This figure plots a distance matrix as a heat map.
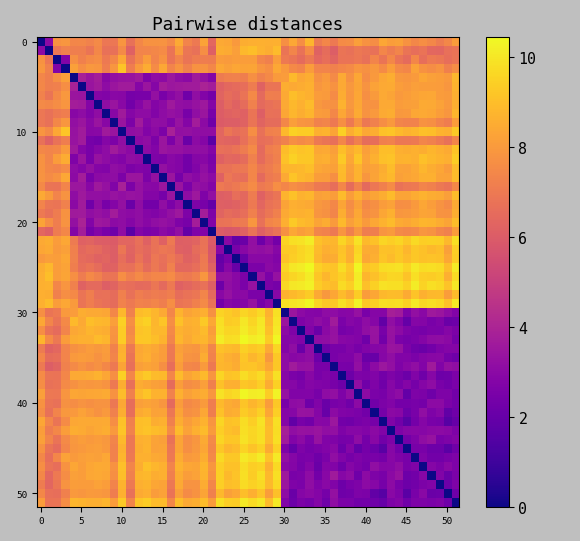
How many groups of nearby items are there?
5
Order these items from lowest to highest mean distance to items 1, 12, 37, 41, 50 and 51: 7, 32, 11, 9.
32, 11, 9, 7
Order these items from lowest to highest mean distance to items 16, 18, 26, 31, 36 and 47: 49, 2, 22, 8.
49, 8, 2, 22
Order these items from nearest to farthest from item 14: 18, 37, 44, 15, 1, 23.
18, 15, 23, 1, 44, 37
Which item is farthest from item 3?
10
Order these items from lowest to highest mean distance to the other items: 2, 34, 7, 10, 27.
34, 7, 10, 2, 27
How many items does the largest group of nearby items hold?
22
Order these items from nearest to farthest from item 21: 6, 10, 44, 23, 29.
6, 10, 23, 29, 44
